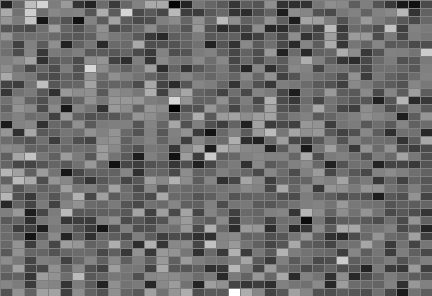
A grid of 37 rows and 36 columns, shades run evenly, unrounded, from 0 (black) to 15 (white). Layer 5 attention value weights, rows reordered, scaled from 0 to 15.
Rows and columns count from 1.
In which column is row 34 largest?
20
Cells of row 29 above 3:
30
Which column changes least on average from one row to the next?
5
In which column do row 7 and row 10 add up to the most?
36
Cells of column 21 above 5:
27
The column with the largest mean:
10
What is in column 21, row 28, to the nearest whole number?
7
